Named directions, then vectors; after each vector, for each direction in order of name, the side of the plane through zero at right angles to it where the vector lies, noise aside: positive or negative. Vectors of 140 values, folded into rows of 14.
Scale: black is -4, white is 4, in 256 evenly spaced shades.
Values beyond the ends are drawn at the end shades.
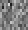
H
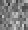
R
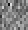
negative, positive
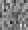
negative, negative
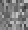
positive, positive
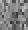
negative, negative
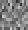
negative, positive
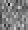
negative, positive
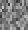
negative, positive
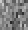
negative, negative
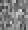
positive, positive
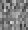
positive, positive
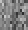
negative, negative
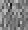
positive, negative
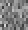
positive, negative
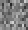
positive, positive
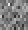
positive, negative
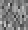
positive, negative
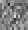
negative, positive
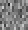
negative, positive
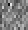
negative, positive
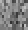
negative, negative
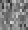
positive, positive
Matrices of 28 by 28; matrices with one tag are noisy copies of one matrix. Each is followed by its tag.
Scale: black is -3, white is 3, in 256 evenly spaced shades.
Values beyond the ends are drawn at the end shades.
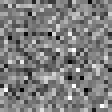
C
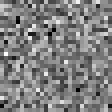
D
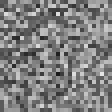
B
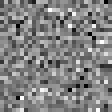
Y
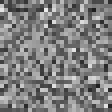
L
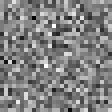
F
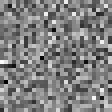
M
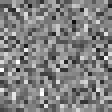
M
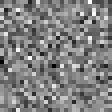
Y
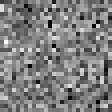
L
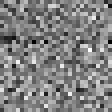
M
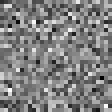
D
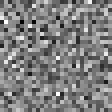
Y
